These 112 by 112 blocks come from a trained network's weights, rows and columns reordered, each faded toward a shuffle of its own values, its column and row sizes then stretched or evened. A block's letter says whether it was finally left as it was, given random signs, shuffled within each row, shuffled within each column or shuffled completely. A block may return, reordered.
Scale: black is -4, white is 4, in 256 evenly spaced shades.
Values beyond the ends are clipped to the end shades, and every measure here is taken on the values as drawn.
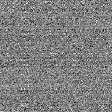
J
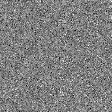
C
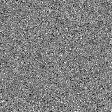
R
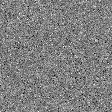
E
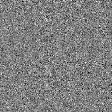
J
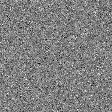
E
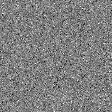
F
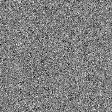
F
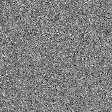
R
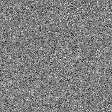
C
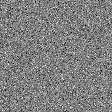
E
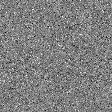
R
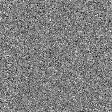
F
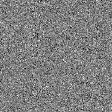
C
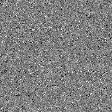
C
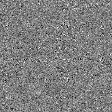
C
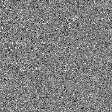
C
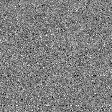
R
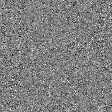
F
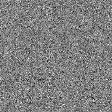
C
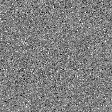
R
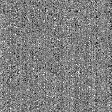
J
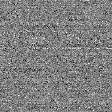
J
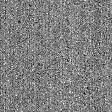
F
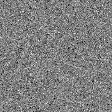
F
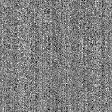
J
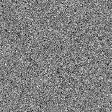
F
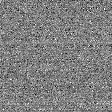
R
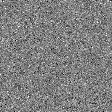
R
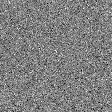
E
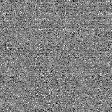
J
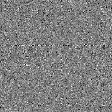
J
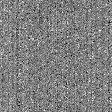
F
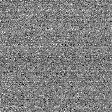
R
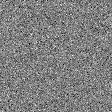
E
